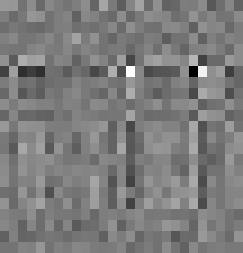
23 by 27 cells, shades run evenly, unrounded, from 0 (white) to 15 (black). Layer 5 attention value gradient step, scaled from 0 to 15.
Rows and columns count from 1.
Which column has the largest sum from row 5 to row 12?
22
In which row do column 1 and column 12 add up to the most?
7
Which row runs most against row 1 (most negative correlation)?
13
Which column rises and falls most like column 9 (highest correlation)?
2
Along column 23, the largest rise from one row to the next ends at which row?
8
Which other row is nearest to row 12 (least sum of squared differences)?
16
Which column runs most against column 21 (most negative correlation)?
10
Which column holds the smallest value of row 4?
9
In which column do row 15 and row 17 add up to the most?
15
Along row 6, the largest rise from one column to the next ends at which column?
23
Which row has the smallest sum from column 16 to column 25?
19
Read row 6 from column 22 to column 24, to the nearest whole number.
4 11 9
